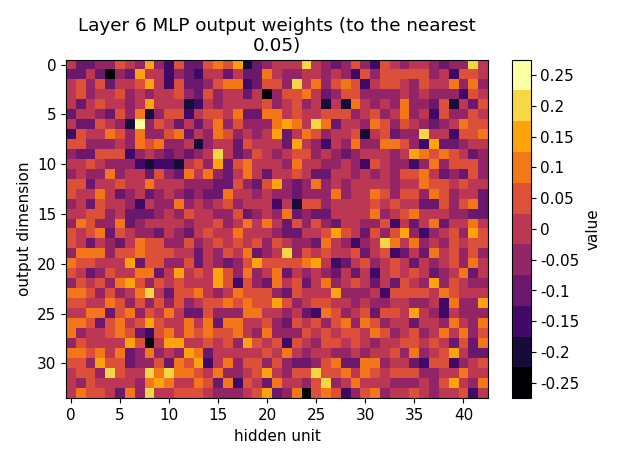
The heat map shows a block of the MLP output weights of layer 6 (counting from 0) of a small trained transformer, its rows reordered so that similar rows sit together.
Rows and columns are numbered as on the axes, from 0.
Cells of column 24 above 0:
9
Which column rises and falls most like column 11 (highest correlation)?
16
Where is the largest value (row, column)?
6, 7
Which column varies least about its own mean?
34
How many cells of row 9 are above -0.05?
23
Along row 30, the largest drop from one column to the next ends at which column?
14
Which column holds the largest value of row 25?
35
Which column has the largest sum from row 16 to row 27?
18
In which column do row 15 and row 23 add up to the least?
32
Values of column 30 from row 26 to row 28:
0.1 0 0
